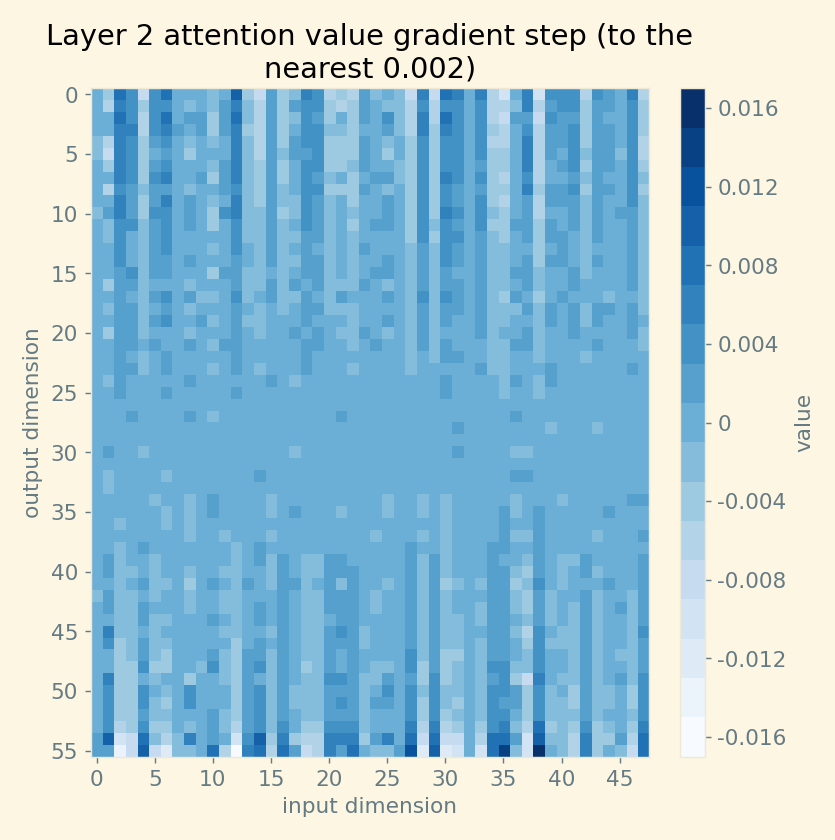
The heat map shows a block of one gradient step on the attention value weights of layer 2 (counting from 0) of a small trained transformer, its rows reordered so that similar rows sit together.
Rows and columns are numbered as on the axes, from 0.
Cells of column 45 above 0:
4
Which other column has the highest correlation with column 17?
44
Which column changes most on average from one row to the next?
1
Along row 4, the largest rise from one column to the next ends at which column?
2
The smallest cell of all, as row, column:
55, 12
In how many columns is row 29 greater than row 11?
15
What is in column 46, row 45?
-0.002
